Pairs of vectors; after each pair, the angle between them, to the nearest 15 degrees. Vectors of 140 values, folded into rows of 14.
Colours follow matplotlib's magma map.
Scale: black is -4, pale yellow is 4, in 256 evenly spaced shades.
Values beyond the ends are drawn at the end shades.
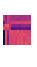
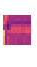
135 degrees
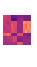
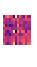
105 degrees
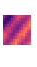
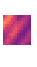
165 degrees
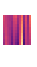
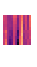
30 degrees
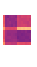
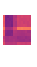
30 degrees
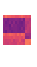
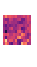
60 degrees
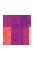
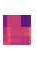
60 degrees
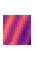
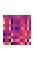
105 degrees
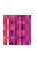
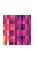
30 degrees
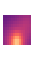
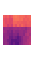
135 degrees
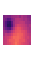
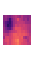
15 degrees
